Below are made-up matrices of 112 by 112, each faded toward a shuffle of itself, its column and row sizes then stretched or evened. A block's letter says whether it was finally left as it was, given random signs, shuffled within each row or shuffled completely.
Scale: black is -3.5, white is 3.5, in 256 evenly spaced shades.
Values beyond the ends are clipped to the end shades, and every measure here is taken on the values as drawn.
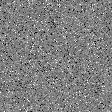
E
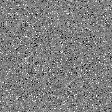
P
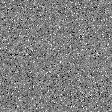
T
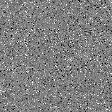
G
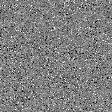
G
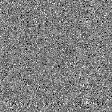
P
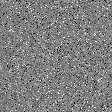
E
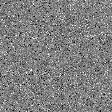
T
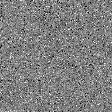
G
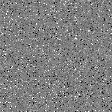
P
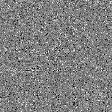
P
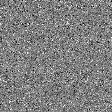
T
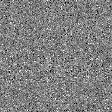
G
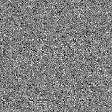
P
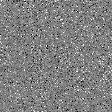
G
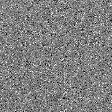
P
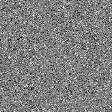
P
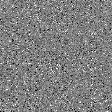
P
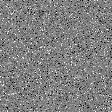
T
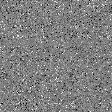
G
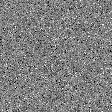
E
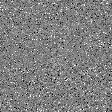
T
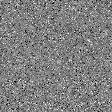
T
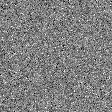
E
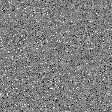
T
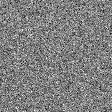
E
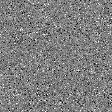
G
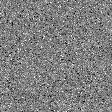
E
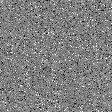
E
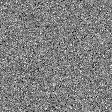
E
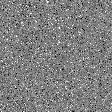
E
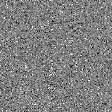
P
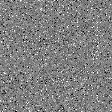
G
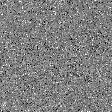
T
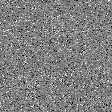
T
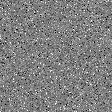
E
